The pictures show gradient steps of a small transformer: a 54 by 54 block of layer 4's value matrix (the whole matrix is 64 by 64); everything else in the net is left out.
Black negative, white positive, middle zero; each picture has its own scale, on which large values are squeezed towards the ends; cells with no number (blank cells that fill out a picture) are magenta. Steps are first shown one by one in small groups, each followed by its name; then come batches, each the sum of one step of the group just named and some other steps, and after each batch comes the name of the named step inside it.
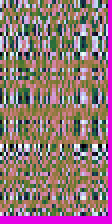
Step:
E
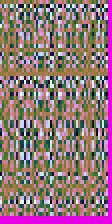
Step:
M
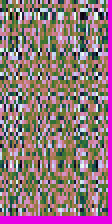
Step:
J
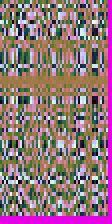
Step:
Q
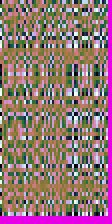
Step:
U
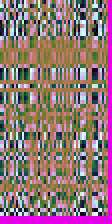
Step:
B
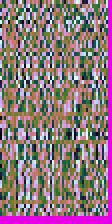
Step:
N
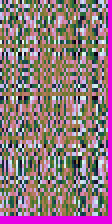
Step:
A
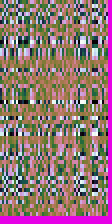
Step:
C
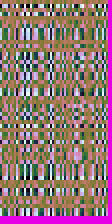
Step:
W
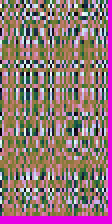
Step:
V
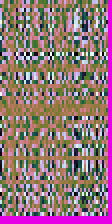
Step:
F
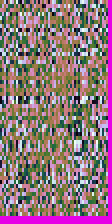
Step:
C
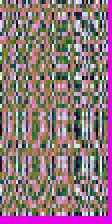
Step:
Q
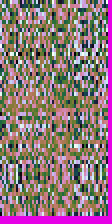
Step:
U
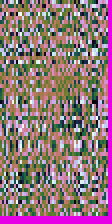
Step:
C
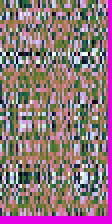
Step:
C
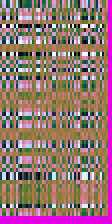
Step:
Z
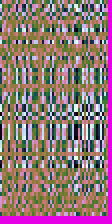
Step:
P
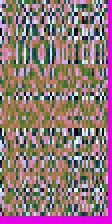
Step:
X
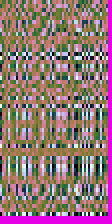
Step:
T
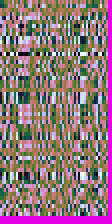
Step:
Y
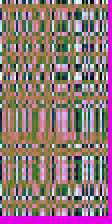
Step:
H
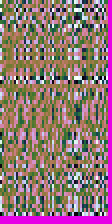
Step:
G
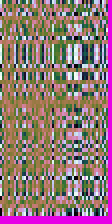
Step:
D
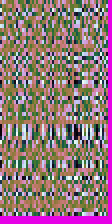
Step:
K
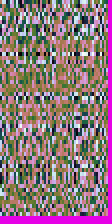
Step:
X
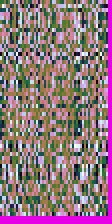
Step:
T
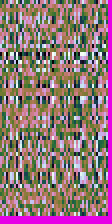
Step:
Y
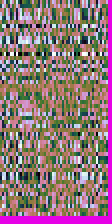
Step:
Z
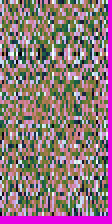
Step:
D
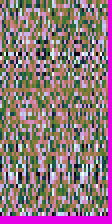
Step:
T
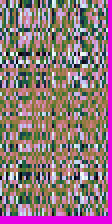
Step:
D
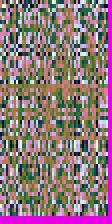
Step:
G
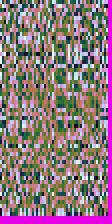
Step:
D
